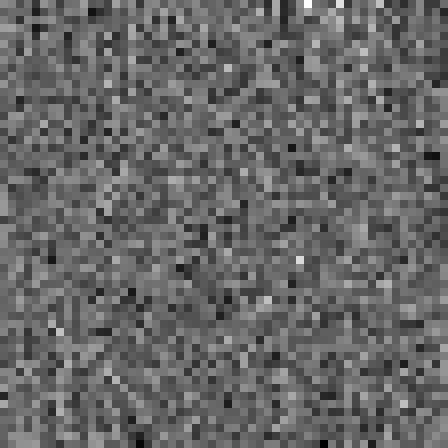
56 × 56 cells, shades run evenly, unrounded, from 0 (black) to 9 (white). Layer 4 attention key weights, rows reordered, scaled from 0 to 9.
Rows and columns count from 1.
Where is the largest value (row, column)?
1, 39
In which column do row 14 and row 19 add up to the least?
13
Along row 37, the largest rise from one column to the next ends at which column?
18
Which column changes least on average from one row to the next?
26
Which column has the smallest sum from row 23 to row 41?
37
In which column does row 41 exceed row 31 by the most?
7
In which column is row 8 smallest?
38
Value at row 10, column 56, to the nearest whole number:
2
